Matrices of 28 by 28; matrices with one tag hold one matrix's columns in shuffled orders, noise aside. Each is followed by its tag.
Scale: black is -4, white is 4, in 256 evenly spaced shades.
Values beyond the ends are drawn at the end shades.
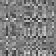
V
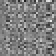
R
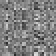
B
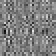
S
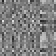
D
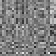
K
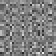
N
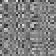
R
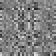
B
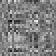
D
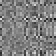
V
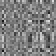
D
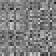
B
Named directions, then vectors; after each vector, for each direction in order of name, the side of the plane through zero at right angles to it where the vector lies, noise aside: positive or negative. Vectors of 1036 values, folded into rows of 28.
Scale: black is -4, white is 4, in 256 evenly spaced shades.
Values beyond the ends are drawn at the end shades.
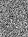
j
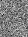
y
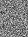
positive, negative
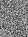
positive, negative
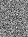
positive, negative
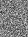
positive, negative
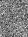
positive, positive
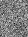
negative, negative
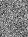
negative, negative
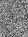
positive, positive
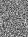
positive, negative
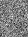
negative, negative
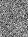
positive, positive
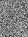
positive, positive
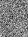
positive, positive
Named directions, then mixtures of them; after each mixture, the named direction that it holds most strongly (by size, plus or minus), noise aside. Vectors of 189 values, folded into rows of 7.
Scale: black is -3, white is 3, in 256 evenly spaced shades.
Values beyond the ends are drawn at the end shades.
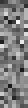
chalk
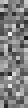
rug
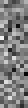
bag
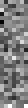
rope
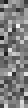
bag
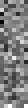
rope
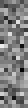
chalk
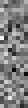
bag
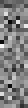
chalk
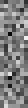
rug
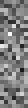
chalk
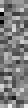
rope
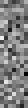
bag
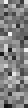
rug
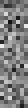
bag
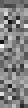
chalk
